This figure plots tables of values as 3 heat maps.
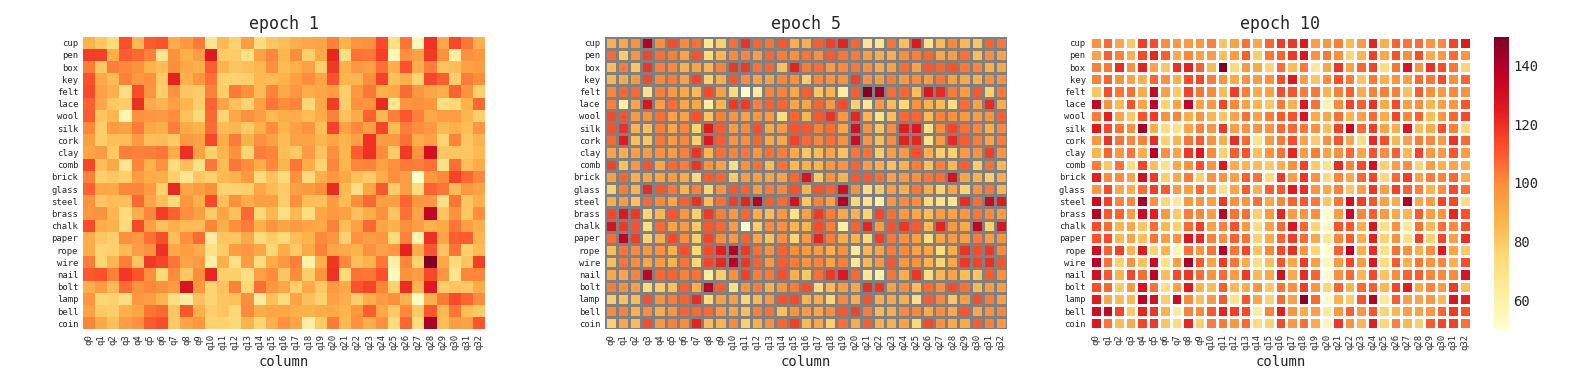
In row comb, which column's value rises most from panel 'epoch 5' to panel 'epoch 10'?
q24
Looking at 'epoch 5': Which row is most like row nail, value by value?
cup
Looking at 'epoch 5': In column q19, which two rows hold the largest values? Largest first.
steel, glass
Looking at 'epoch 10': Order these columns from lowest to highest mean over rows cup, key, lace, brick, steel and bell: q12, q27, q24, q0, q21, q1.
q12, q21, q27, q1, q24, q0
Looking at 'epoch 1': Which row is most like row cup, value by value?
paper
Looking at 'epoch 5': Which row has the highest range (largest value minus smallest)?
felt
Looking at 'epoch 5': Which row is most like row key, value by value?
pen
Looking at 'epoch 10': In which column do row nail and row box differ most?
q32
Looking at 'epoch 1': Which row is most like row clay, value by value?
bolt
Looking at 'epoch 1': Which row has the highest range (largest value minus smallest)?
wire
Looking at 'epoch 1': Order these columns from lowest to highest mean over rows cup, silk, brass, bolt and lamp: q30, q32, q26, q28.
q32, q30, q26, q28
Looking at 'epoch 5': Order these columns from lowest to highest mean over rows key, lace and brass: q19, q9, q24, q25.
q24, q9, q25, q19
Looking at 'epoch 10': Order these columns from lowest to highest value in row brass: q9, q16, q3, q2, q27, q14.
q14, q27, q3, q9, q2, q16
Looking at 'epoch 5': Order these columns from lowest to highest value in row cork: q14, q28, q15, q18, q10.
q14, q10, q18, q15, q28
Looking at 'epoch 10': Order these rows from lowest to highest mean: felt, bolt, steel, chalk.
chalk, bolt, felt, steel
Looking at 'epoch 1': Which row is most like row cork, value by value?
steel
